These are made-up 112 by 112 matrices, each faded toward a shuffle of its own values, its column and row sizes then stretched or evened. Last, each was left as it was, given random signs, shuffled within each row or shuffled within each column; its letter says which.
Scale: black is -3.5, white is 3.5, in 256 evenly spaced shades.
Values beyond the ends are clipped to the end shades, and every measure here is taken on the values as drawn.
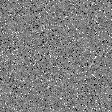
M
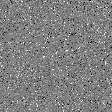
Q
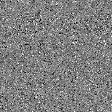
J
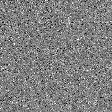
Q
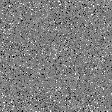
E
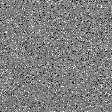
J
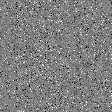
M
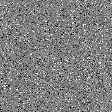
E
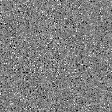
J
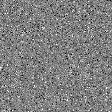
J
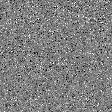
Q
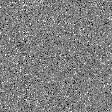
E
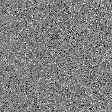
M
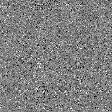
J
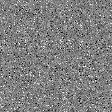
E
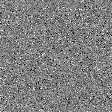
Q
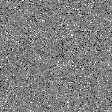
J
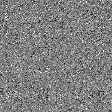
E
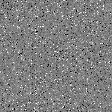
M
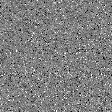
E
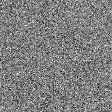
E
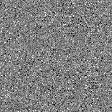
J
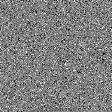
E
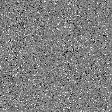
M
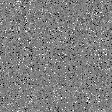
J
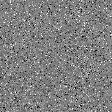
M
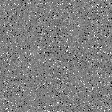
J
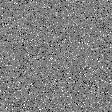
Q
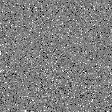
J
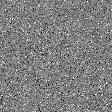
Q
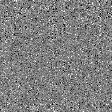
J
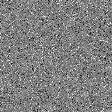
M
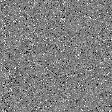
E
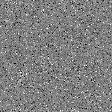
M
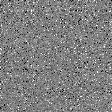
J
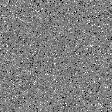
J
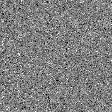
M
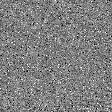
Q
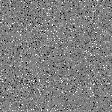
J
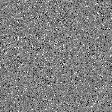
J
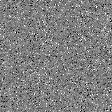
M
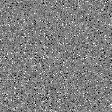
J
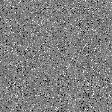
J
